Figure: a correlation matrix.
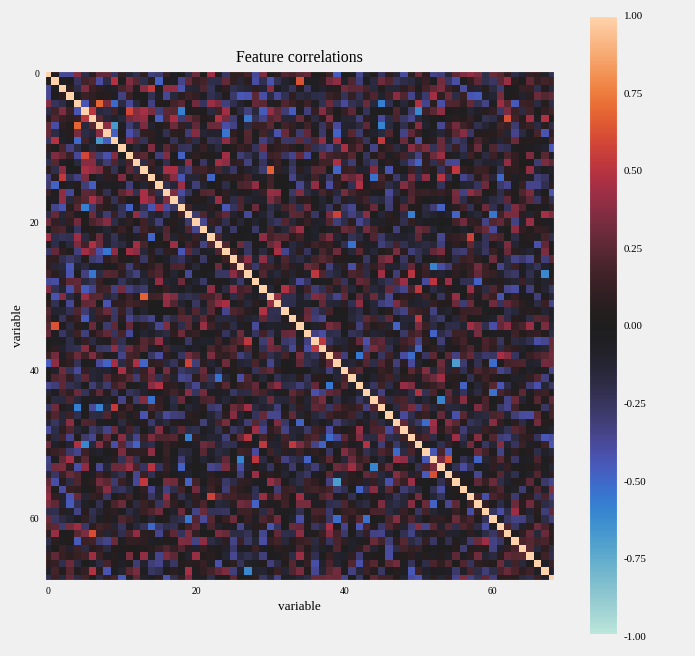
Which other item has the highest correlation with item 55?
13
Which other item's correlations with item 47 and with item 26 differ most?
52
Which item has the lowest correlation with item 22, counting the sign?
14
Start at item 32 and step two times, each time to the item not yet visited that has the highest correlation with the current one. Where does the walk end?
50
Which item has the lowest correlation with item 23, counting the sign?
41
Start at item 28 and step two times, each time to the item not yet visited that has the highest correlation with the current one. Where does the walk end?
54
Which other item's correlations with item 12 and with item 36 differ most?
27
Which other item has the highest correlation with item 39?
19
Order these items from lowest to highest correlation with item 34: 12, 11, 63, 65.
12, 63, 11, 65
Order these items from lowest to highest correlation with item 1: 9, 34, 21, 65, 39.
21, 65, 39, 9, 34
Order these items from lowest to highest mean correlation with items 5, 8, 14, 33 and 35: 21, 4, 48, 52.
48, 52, 4, 21
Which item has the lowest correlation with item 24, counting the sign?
8
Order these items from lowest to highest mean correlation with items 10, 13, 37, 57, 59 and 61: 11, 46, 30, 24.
46, 24, 11, 30
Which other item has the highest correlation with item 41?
53
